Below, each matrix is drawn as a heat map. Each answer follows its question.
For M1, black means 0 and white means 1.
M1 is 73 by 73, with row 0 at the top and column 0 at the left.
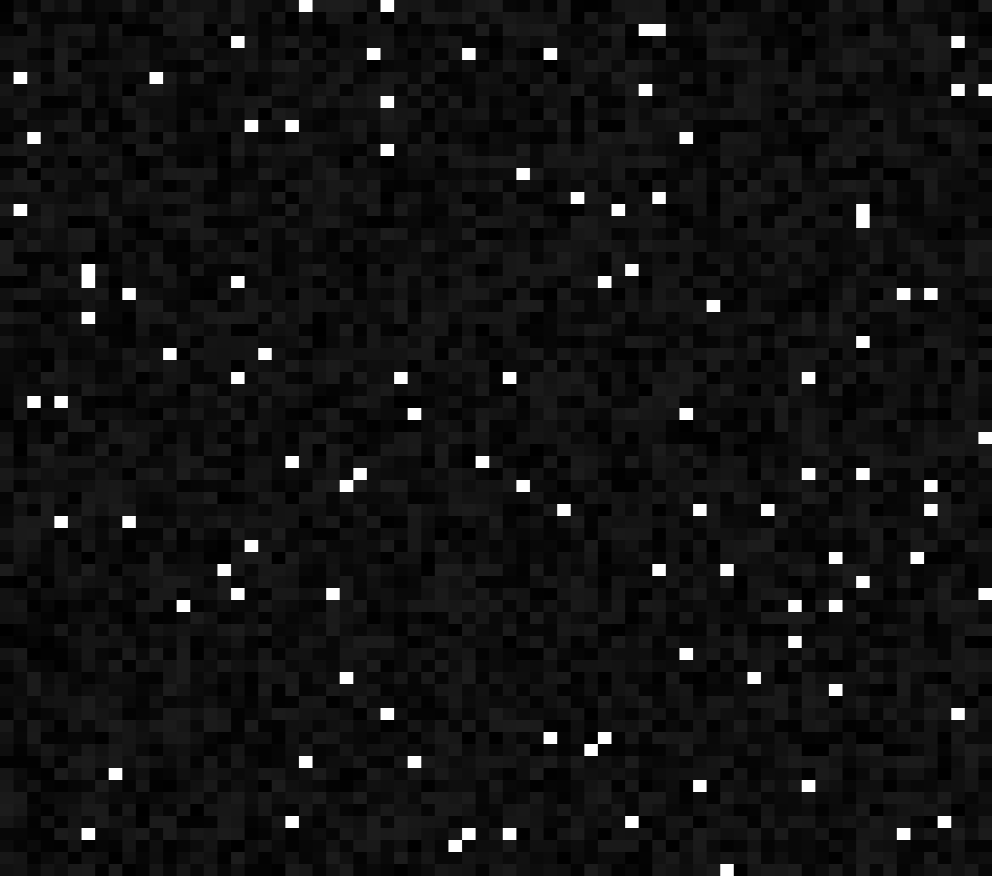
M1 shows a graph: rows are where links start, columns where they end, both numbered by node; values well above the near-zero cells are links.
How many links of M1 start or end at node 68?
6
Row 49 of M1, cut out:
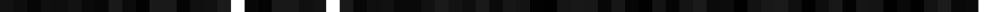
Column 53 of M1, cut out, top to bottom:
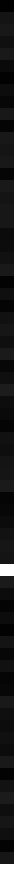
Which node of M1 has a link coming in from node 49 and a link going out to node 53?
node 72
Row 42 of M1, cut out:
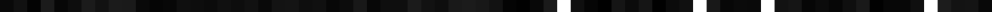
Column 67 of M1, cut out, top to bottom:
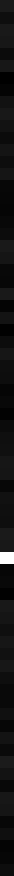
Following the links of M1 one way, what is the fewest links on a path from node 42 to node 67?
3
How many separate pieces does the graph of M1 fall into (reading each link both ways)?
7
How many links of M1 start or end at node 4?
5
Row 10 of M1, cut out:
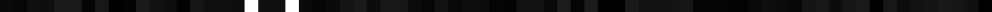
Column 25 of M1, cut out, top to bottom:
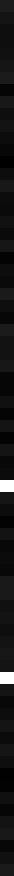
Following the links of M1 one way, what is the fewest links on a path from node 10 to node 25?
7
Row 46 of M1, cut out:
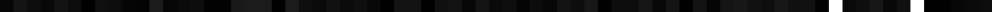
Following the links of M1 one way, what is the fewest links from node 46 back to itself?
4
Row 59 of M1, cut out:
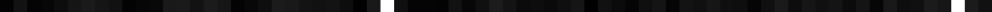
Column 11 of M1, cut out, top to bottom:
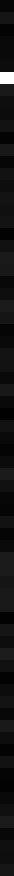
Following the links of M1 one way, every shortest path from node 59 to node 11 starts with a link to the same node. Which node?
node 28
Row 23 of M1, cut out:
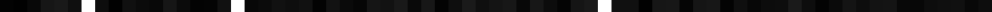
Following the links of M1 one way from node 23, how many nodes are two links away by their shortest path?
4
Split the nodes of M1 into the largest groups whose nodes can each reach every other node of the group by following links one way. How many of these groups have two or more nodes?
1
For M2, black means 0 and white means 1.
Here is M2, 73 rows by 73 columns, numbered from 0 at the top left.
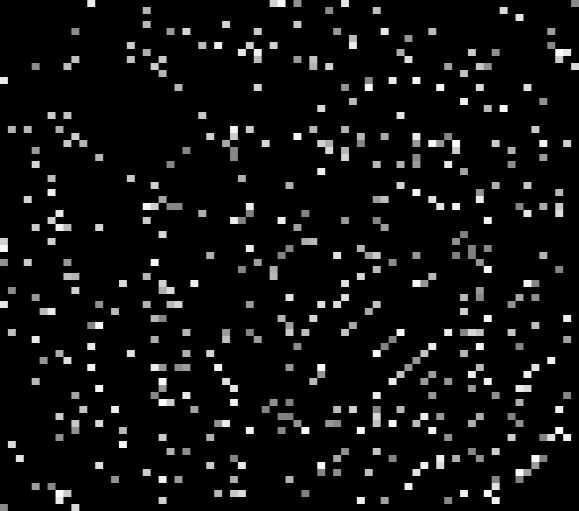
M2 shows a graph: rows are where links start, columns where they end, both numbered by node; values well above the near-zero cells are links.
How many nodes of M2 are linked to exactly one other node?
1
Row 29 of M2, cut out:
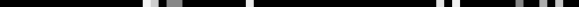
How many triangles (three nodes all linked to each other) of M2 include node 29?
6
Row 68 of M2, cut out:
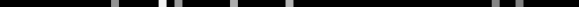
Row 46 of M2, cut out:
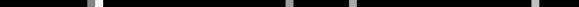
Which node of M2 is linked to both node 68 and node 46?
node 36
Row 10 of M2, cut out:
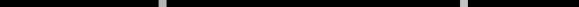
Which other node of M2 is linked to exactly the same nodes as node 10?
node 33
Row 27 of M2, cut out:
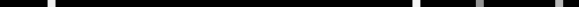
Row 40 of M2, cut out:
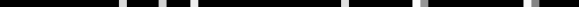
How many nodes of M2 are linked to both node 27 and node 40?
1
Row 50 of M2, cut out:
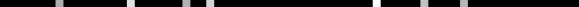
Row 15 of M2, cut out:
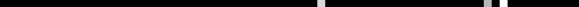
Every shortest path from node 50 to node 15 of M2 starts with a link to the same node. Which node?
node 53
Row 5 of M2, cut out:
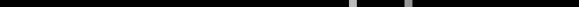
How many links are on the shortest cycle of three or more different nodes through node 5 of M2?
5
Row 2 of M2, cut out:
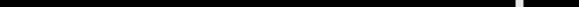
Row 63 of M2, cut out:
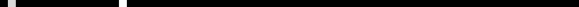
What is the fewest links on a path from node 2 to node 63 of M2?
5
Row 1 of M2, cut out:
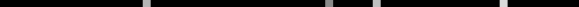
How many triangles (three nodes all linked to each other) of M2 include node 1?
0
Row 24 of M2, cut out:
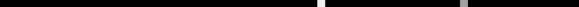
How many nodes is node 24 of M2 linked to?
2
